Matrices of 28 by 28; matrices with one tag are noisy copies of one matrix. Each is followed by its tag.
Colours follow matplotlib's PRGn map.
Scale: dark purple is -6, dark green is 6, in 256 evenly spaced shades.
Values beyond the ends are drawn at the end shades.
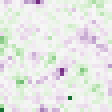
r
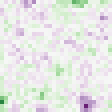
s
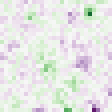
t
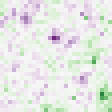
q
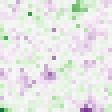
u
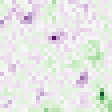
q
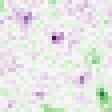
q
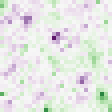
q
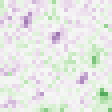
q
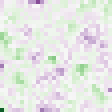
r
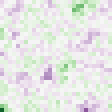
u
